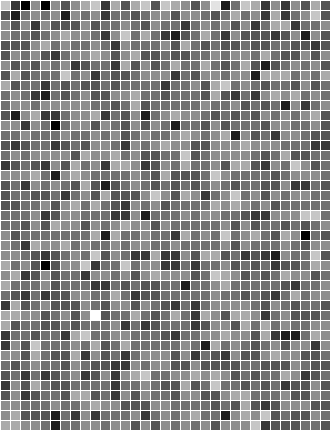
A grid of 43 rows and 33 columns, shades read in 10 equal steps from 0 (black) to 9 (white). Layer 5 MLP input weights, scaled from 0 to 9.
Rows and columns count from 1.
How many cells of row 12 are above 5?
4
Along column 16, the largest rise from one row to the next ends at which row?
20
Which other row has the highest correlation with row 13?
18
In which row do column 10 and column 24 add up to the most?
32
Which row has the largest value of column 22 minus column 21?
35
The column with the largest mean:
22
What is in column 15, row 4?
6
